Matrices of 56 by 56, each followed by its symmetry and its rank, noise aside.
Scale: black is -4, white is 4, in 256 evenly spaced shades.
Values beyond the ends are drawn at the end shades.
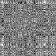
symmetric, rank four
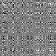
no symmetry, rank three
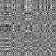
antisymmetric, rank four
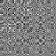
symmetric, rank four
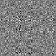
antisymmetric, rank four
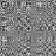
symmetric, rank four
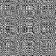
antisymmetric, rank four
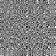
no symmetry, rank five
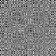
symmetric, rank five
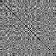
symmetric, rank five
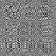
no symmetry, rank four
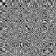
symmetric, rank five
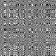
no symmetry, rank three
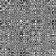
symmetric, rank five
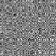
symmetric, rank five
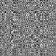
no symmetry, rank four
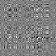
symmetric, rank three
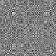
symmetric, rank five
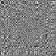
symmetric, rank five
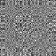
symmetric, rank four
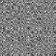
symmetric, rank five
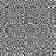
no symmetry, rank five
